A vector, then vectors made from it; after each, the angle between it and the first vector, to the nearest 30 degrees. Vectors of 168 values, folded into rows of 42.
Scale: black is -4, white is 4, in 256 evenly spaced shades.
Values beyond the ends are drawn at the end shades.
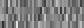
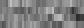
90 degrees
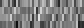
120 degrees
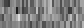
90 degrees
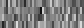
30 degrees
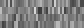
60 degrees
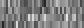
30 degrees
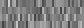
30 degrees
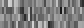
60 degrees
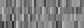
60 degrees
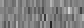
90 degrees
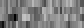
60 degrees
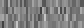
30 degrees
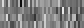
60 degrees
